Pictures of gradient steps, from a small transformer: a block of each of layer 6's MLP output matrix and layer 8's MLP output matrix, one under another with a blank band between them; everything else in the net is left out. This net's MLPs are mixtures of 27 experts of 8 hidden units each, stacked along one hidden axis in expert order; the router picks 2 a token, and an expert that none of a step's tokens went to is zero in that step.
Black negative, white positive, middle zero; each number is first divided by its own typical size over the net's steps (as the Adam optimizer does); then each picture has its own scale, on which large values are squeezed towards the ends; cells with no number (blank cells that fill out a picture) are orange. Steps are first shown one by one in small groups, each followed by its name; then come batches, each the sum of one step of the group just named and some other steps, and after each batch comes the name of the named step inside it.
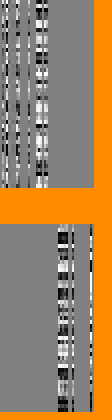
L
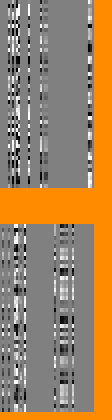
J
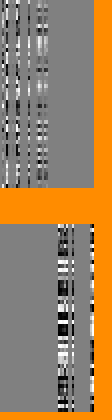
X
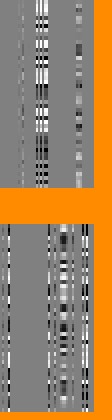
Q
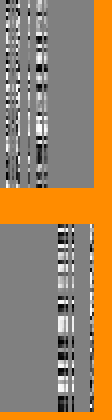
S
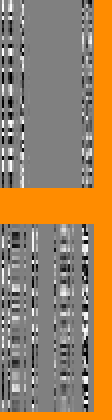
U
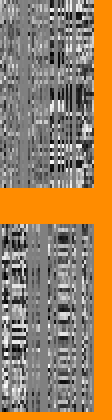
Q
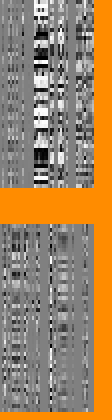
Q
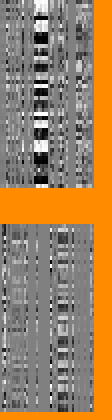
S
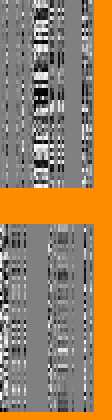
L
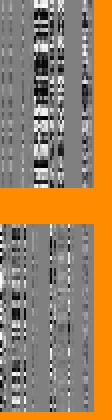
U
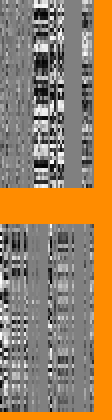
L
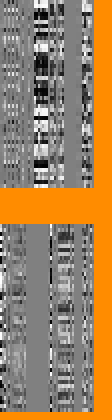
Q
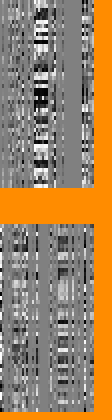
J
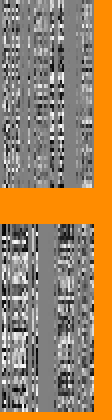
X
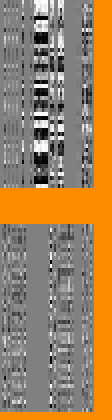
Q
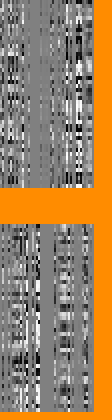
U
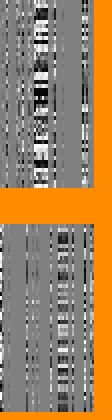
L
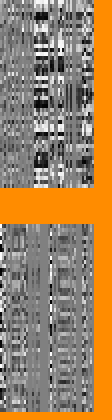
Q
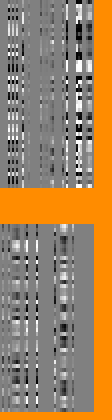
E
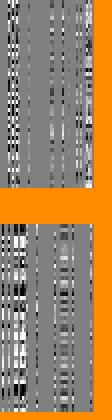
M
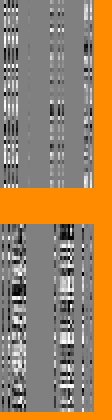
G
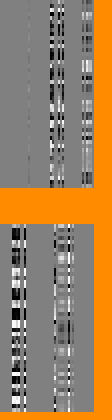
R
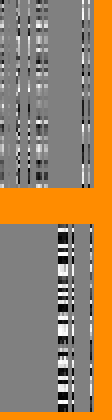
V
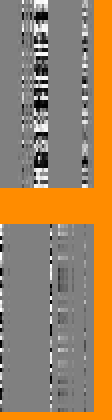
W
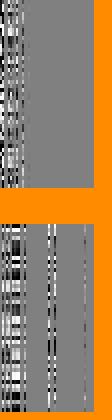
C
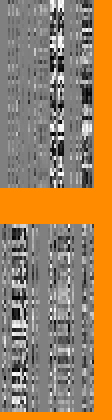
R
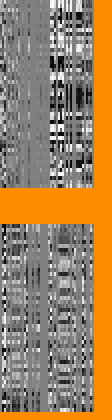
C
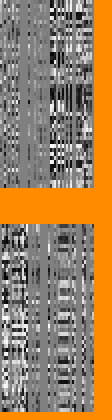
M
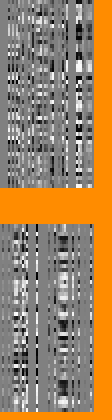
E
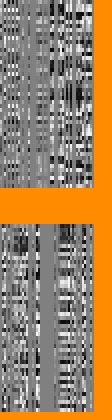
G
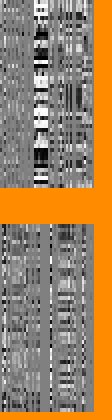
G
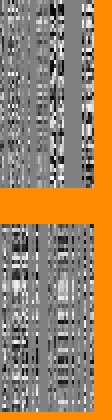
C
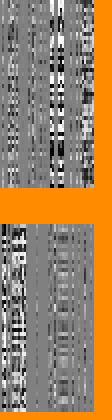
M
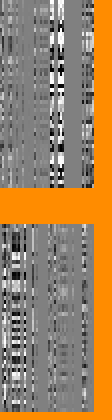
C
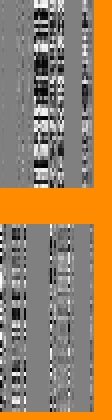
R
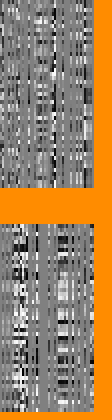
C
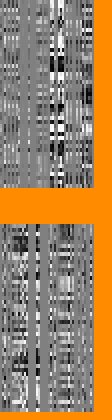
G
